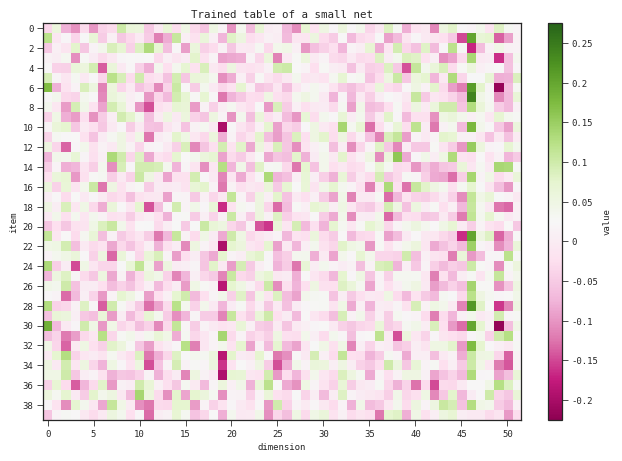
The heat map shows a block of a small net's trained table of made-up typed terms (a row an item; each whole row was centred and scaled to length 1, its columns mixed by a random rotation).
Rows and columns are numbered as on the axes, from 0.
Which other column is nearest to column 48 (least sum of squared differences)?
51
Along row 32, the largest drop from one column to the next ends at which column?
16
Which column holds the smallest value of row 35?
19
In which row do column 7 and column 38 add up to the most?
13
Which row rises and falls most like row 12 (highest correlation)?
32
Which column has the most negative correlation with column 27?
21
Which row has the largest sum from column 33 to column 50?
20
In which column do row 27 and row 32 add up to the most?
46
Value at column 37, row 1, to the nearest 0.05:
-0.1
